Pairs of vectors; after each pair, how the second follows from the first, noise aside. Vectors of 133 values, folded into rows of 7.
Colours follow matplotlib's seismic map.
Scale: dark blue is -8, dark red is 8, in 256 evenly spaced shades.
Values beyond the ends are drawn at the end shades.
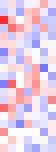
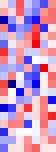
negated, scaled up.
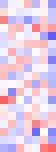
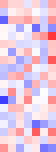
negated.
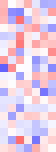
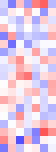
shuffled.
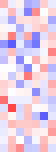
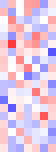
negated.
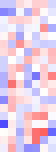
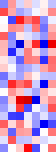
wrapped around, scaled up.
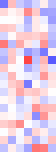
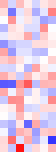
wrapped around, negated.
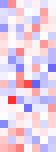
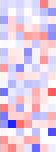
wrapped around, negated.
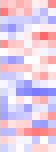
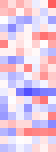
copied.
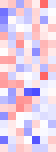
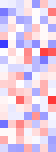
wrapped around, negated.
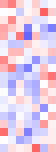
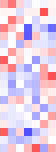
copied.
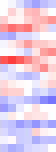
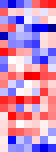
wrapped around, negated, scaled up.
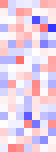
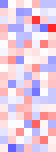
negated.
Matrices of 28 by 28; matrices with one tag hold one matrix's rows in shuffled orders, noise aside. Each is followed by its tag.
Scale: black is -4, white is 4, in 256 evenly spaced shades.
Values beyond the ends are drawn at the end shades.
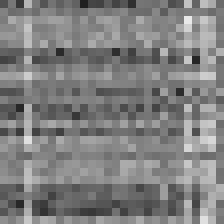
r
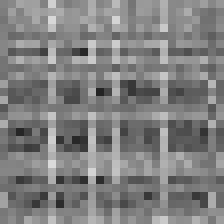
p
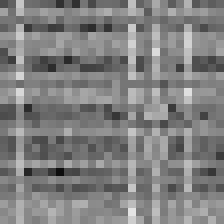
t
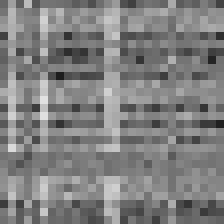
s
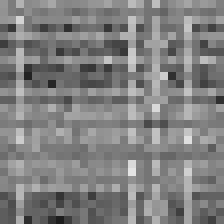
t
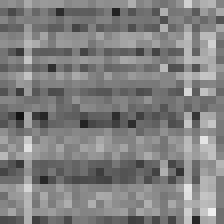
r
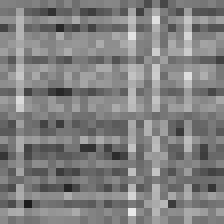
t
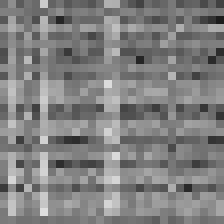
s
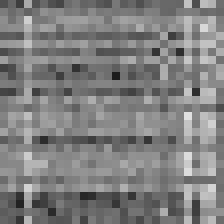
r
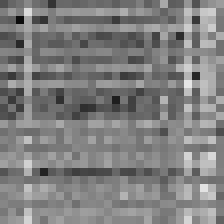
r
